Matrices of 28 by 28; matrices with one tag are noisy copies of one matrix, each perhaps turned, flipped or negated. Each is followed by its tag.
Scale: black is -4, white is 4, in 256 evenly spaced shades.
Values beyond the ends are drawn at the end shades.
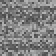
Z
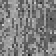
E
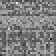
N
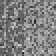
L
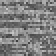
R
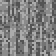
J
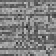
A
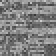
R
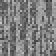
J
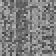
N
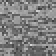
E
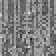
A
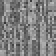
J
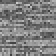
J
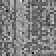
N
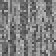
J
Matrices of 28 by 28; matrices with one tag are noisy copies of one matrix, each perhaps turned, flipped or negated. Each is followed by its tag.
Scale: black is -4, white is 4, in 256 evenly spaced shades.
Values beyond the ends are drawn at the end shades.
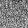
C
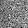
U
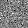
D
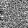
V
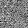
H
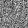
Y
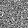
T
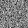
T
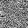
V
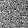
C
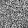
T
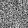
H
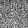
U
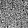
C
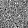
T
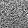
U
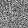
D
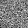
T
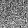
U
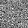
T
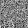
Y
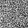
C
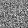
D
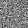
T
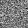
T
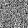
Y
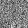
V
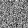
H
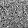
U
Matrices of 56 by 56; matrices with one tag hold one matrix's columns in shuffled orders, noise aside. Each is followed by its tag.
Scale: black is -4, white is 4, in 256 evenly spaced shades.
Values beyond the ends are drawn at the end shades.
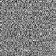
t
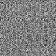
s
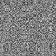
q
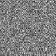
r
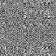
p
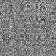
s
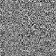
t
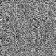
s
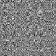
t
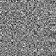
t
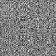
s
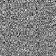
t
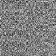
t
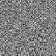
r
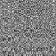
r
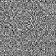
t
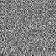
r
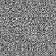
q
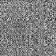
s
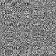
p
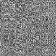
s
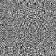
p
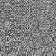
r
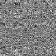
p
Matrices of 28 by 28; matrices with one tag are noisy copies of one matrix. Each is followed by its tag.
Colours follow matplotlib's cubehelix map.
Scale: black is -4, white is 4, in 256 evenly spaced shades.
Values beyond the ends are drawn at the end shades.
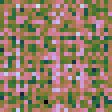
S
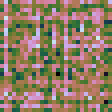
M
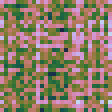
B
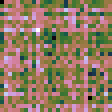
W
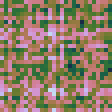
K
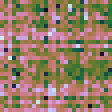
K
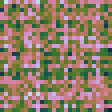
M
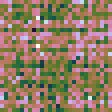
B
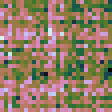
K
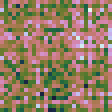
B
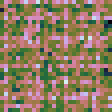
M
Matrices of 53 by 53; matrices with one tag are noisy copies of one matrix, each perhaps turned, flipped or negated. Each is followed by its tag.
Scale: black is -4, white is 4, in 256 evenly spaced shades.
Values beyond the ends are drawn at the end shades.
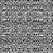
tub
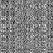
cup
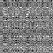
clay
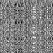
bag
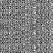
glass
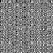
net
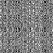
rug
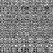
cup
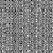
net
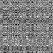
clay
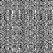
tub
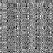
clay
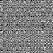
net
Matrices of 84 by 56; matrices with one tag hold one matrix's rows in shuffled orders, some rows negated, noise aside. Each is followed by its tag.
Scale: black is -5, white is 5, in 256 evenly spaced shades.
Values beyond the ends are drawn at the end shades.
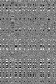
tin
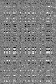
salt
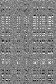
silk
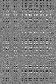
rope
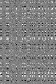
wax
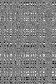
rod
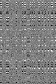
wax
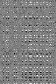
rope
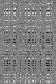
salt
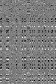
wax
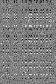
rope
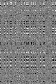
rod
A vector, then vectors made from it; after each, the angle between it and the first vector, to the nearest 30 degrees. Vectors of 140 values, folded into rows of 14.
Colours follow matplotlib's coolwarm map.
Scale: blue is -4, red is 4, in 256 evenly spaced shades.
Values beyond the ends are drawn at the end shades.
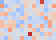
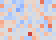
30 degrees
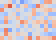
120 degrees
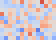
60 degrees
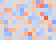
60 degrees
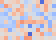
150 degrees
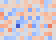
60 degrees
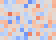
90 degrees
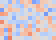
60 degrees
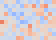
60 degrees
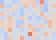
30 degrees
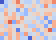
90 degrees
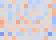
90 degrees
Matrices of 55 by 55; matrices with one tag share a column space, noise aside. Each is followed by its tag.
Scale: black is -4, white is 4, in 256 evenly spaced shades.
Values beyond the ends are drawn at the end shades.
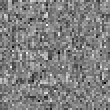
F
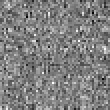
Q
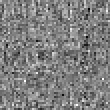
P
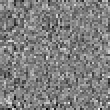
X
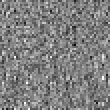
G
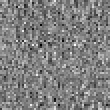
P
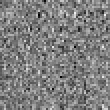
Q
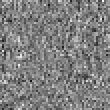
F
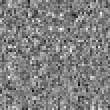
Q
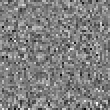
X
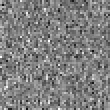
G
